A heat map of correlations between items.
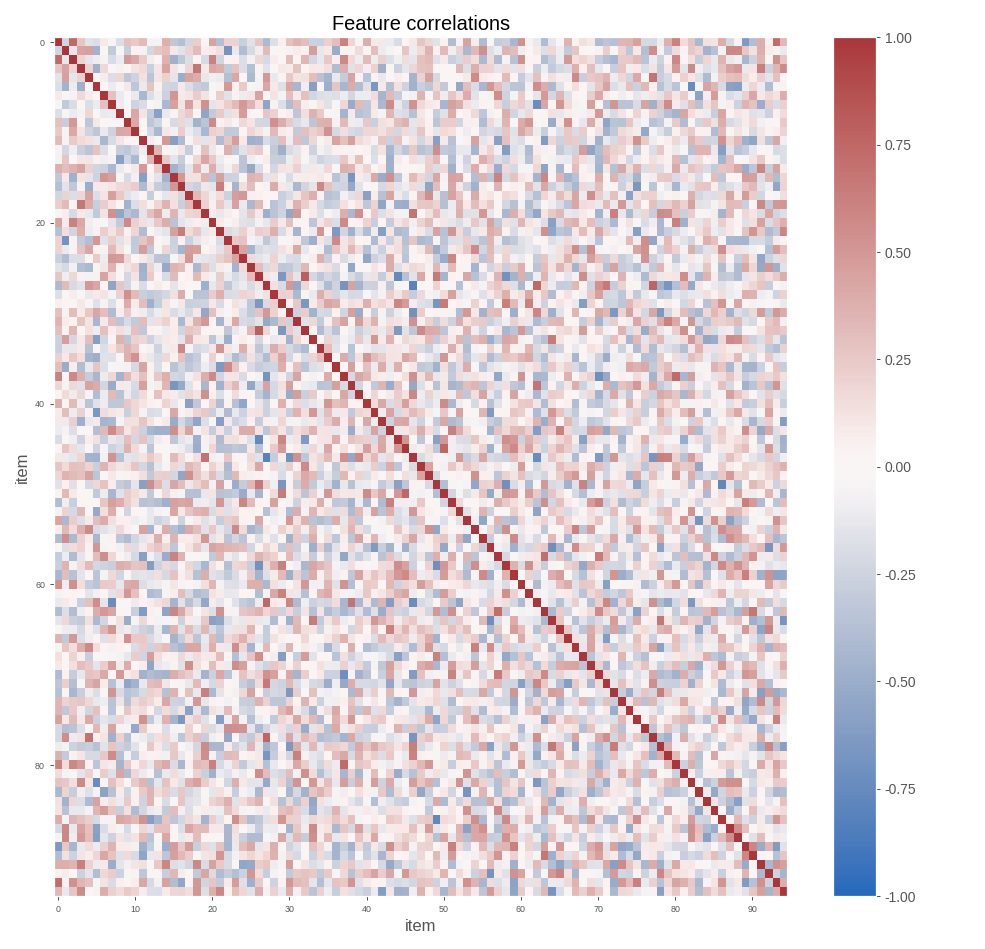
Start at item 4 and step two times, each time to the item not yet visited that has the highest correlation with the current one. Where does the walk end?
27
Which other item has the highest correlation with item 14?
91
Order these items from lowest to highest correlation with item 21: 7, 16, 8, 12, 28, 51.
12, 7, 8, 28, 51, 16
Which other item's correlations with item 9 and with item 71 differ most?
66
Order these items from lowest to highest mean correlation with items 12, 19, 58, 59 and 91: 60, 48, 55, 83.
60, 48, 83, 55
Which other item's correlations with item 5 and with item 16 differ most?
38
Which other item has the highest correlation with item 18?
3
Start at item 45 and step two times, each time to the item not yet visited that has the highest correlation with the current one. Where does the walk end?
29
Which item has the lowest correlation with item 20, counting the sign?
64
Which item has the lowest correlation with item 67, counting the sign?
78
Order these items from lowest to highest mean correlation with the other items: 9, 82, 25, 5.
5, 25, 9, 82
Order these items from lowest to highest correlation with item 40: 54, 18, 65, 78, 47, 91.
18, 54, 47, 65, 91, 78
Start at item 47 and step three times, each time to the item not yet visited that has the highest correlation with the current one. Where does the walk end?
49
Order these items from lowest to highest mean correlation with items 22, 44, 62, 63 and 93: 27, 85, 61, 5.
61, 27, 85, 5
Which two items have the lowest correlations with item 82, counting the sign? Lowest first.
5, 62
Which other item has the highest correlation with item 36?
22
